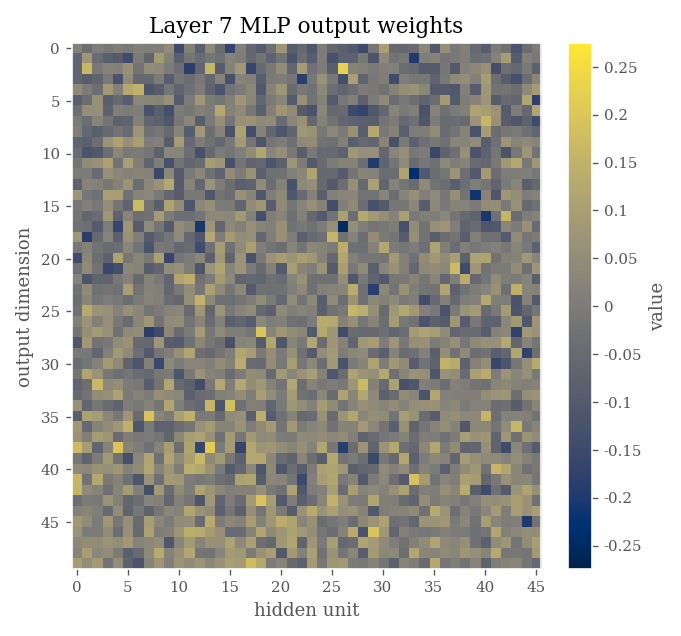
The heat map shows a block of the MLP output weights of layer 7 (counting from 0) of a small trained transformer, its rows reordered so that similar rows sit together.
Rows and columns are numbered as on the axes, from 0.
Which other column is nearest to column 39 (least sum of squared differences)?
2
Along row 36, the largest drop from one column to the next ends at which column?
6
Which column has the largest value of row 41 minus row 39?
33
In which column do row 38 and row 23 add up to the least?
29
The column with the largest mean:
13
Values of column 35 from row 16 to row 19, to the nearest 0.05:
0 0.05 -0.1 0.1
